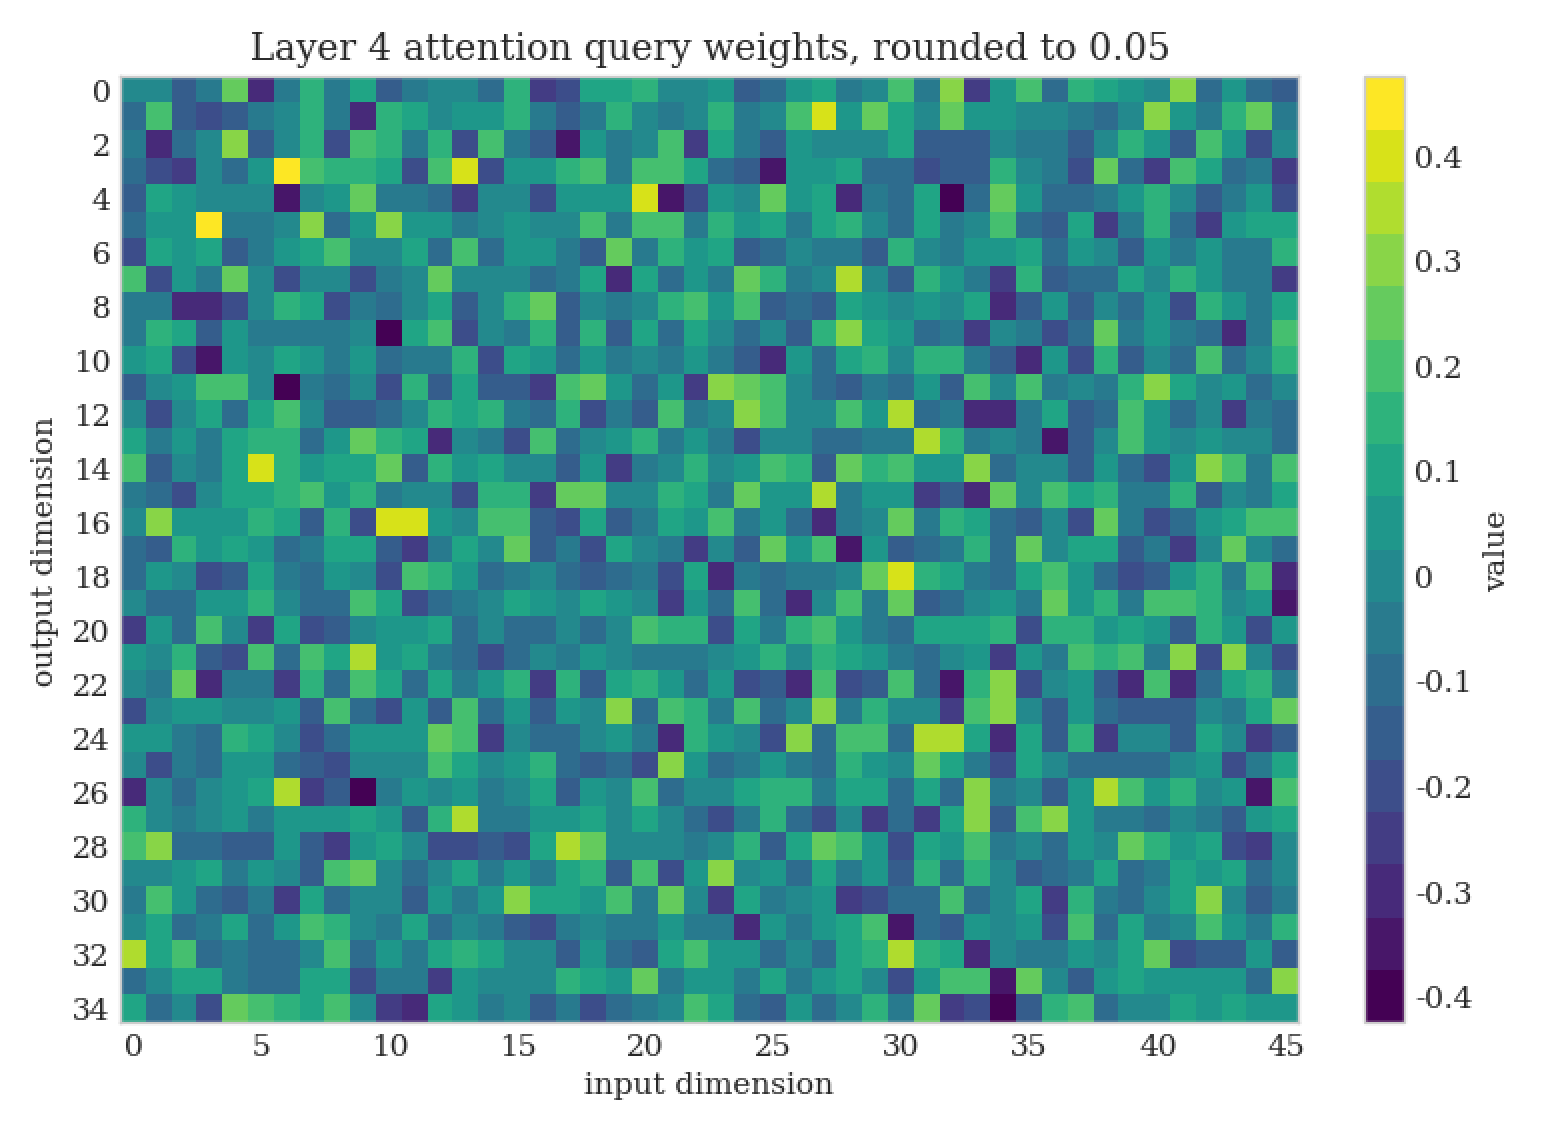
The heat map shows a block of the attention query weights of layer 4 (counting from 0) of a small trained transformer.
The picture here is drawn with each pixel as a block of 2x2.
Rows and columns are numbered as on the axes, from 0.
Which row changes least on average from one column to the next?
25
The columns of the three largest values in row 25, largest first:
21, 31, 12
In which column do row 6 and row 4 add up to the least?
32
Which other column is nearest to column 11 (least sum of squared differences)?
1
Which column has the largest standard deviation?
34
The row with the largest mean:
14
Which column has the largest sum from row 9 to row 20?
30
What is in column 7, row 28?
-0.15
